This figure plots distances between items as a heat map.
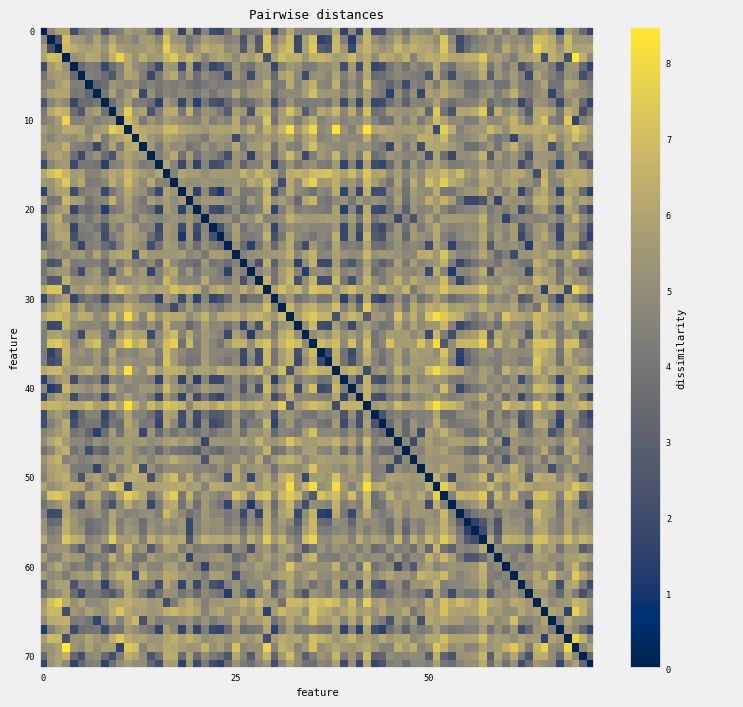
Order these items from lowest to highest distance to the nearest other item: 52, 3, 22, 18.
18, 22, 3, 52
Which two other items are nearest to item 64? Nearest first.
16, 31
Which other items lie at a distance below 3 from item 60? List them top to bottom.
21, 46, 48
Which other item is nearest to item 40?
1
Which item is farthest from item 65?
69
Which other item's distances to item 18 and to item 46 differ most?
23
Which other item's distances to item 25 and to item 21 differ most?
46
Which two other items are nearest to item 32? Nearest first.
38, 42
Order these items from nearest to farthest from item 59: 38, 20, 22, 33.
33, 38, 20, 22
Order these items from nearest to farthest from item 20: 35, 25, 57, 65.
35, 25, 57, 65
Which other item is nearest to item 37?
54
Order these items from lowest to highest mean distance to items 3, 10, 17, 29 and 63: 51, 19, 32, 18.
18, 19, 32, 51
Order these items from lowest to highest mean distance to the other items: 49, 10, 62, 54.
62, 54, 49, 10
